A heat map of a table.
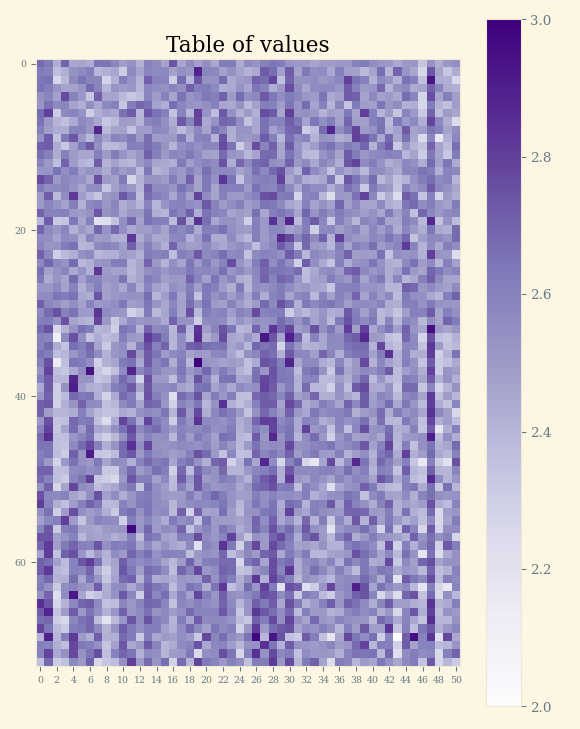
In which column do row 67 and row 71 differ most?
19
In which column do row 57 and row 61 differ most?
50
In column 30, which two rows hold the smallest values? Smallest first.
30, 69
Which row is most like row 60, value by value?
68
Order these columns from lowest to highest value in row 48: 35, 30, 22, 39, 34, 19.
34, 19, 30, 39, 22, 35
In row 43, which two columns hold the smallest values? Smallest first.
8, 16
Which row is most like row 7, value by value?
42
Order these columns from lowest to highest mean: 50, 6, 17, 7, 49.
49, 50, 7, 6, 17
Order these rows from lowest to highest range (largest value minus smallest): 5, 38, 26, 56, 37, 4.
26, 5, 4, 38, 37, 56
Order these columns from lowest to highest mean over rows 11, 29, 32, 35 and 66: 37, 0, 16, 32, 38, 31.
31, 16, 32, 38, 37, 0
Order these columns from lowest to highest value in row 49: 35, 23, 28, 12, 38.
23, 12, 38, 35, 28
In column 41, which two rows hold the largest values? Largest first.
34, 50
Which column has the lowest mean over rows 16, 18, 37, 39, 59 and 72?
48
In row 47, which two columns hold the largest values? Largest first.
6, 44
